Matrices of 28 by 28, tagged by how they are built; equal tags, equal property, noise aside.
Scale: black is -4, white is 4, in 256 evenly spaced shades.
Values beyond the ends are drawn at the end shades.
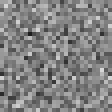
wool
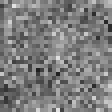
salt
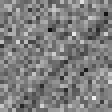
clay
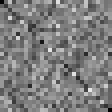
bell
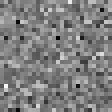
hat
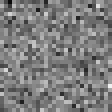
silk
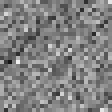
clay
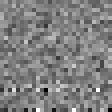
hat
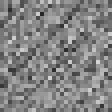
clay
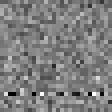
hat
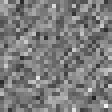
clay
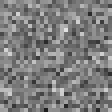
wool
